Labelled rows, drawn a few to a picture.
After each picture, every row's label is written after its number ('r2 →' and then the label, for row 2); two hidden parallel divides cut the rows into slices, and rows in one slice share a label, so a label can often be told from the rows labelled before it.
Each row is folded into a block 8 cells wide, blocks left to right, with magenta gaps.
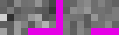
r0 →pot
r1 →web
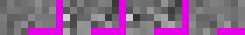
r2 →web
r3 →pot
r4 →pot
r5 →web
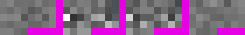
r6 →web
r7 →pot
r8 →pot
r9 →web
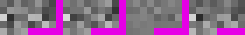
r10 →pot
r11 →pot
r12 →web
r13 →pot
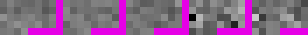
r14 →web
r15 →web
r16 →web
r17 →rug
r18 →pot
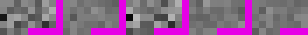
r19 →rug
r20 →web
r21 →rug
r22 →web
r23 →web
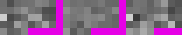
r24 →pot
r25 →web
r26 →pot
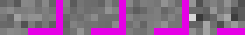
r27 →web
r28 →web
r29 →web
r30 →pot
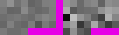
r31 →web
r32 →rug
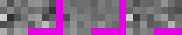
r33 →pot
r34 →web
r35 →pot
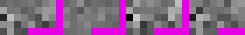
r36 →rug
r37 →web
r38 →rug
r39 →rug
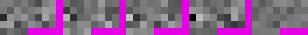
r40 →rug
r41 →pot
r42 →pot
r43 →rug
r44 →web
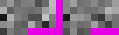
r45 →rug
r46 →rug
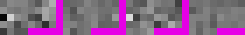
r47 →rug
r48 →web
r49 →pot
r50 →web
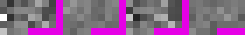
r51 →pot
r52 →web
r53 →pot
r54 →web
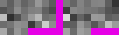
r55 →pot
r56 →pot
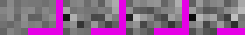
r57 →web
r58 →rug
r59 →rug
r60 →rug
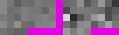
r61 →web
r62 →pot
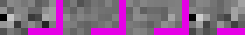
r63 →rug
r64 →web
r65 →web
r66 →rug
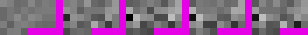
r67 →web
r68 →rug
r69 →rug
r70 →rug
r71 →rug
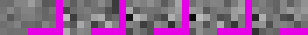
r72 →web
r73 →pot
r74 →rug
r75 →rug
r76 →rug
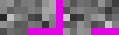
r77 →rug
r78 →pot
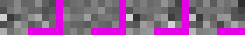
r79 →pot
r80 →web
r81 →pot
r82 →pot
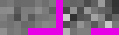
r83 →web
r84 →pot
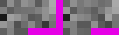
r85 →rug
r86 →rug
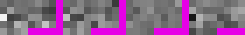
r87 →pot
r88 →pot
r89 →web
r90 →rug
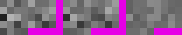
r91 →rug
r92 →rug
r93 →web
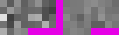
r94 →pot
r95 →web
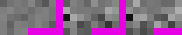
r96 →web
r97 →rug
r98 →rug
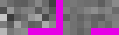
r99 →pot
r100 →web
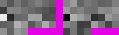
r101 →pot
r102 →rug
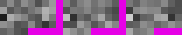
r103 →rug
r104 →pot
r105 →pot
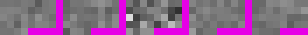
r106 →web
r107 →web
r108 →pot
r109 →web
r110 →web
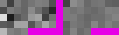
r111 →pot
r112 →web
